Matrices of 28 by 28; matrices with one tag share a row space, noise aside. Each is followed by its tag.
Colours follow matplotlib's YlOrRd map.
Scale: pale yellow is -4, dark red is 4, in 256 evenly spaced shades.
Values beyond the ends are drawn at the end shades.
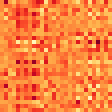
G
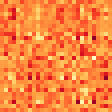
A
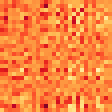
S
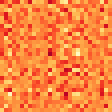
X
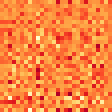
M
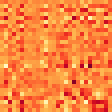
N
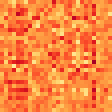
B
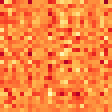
X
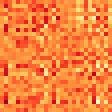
G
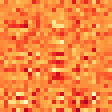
B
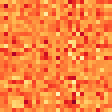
S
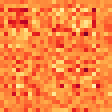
B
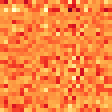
S
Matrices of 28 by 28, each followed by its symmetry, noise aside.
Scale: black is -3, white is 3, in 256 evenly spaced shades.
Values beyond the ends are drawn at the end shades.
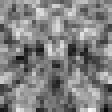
mirrored left to right.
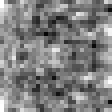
mirrored top to bottom.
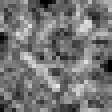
symmetric across the other diagonal.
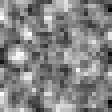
mirrored top to bottom.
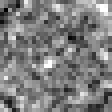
symmetric across the other diagonal.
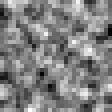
antisymmetric.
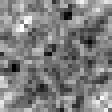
symmetric.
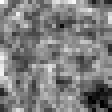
symmetric.
